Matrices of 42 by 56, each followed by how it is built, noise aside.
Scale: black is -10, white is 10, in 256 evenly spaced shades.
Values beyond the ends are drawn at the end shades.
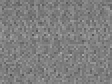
repeating columns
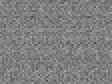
repeating columns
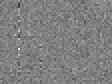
uneven columns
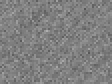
Hankel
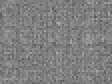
blocks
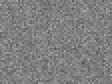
noise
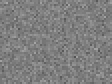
noise
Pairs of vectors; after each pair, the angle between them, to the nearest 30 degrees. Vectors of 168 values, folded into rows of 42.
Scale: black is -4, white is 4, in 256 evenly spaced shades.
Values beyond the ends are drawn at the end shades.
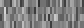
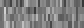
30 degrees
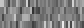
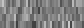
30 degrees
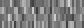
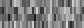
150 degrees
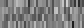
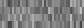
120 degrees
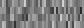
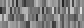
120 degrees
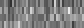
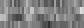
60 degrees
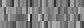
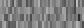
60 degrees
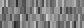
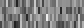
30 degrees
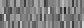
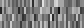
90 degrees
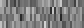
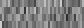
60 degrees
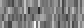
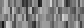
120 degrees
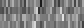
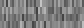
150 degrees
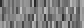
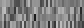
120 degrees
